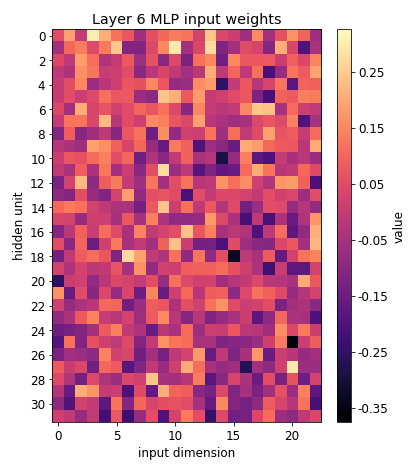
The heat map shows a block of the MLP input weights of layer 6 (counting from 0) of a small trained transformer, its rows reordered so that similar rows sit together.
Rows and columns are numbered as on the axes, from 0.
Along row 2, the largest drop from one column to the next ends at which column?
14
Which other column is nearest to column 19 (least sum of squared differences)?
5
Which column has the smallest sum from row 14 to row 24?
20
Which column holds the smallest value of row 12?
22
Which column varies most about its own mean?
13
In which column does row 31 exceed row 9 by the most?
12
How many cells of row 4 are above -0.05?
18
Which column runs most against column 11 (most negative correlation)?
6
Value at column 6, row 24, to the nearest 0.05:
0
